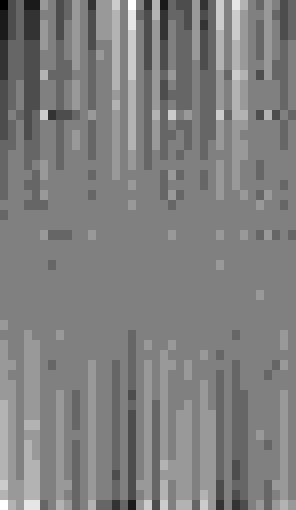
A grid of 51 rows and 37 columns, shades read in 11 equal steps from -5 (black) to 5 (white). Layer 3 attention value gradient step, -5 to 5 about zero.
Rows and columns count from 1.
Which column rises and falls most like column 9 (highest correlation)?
35
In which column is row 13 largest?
17
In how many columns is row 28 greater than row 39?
4
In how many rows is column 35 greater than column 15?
14
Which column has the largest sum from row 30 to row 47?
1
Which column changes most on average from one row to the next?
22
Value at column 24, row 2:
-2
